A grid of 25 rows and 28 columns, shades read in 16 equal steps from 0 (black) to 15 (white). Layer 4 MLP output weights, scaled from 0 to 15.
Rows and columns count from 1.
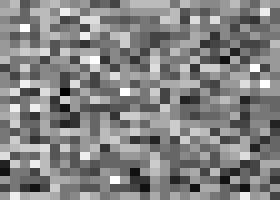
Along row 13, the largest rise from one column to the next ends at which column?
7
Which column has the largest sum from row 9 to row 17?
5
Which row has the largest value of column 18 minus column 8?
16
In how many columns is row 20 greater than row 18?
17
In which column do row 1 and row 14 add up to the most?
2
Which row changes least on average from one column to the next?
1
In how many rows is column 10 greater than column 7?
10
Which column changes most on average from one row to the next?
4
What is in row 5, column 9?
14
